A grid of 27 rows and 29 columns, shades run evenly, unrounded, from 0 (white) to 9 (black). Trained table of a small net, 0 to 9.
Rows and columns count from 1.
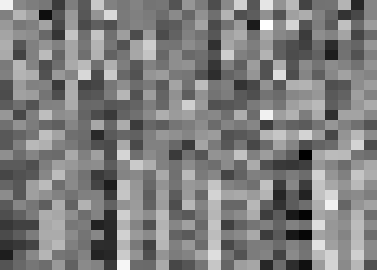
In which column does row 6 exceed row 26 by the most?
26
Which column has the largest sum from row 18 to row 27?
9
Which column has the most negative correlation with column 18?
28
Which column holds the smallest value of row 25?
25
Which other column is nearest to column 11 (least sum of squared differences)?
29
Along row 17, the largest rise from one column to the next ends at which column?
21
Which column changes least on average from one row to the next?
6
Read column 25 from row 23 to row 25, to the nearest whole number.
1 3 1
